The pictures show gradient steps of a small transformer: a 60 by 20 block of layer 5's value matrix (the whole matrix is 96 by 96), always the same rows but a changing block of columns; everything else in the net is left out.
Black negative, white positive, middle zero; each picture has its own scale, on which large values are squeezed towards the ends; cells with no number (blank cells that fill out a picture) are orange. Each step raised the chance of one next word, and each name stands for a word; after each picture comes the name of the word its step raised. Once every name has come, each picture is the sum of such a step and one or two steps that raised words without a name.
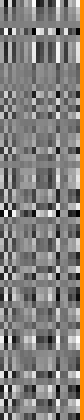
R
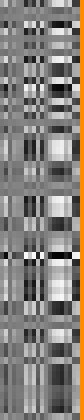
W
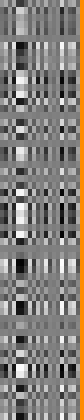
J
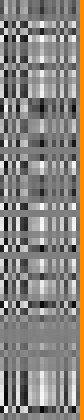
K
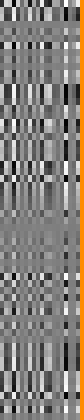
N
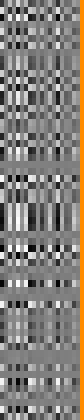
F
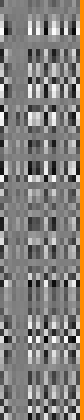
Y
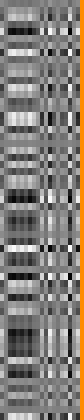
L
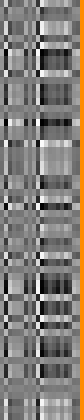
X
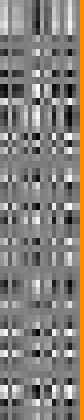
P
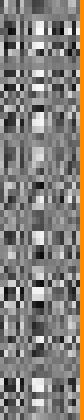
Y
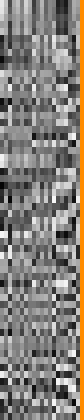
P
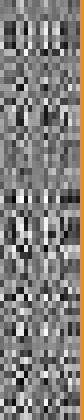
L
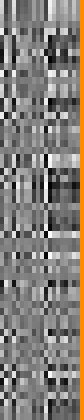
Y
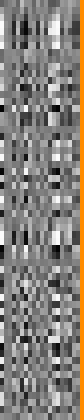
Y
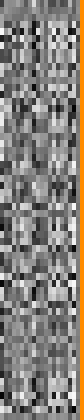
K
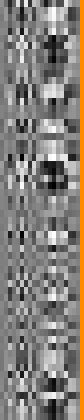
N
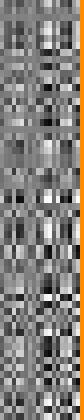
X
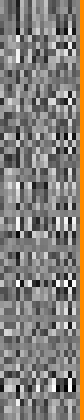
P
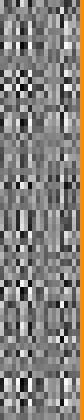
F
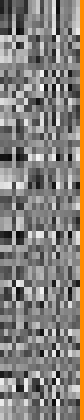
P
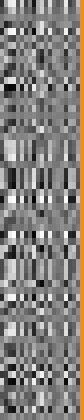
W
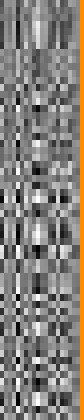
N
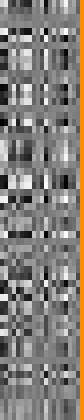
X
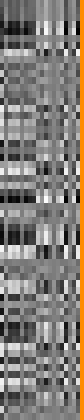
Y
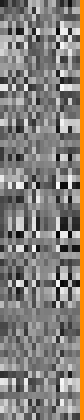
F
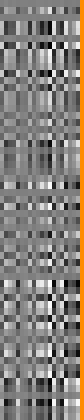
X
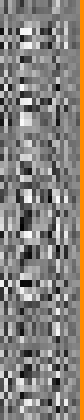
K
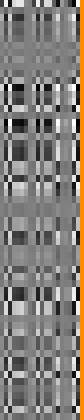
N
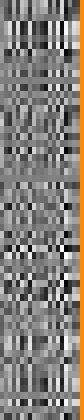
L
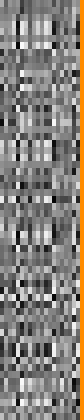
X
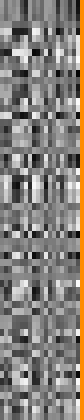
Y
